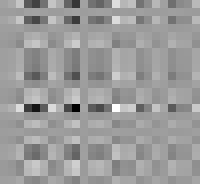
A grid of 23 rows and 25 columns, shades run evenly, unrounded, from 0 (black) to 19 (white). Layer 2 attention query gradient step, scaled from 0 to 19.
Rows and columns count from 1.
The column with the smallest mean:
10
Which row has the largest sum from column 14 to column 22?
14
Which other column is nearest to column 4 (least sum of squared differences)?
9
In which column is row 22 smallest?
15
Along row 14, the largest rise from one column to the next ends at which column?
11
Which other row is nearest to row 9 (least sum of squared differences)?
8
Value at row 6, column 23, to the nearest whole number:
12
